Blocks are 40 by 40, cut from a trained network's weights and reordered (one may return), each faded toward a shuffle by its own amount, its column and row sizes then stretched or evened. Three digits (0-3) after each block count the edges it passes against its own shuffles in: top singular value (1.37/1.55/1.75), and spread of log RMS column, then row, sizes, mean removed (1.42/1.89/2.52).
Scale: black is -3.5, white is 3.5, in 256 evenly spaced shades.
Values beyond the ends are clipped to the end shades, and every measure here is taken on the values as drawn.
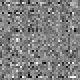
2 2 2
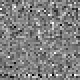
0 0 2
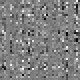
0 3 2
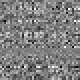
3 0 3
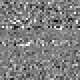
0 0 3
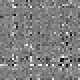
1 2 2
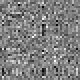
3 2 1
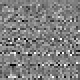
3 0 3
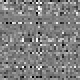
3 2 3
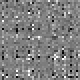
2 3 2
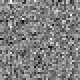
0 1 0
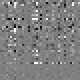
1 2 3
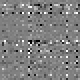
1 2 3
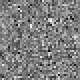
0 1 0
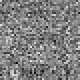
2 1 0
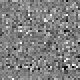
0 1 2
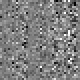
0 3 0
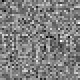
1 0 0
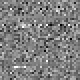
0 0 2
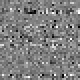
1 1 3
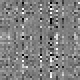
3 3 2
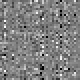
0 3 1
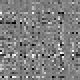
1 3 3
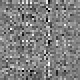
3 3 0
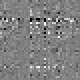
3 2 2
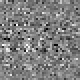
1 0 3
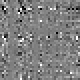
1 3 2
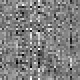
3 3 0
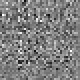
2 2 2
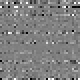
1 1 3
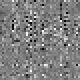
0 3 2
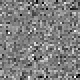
0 1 2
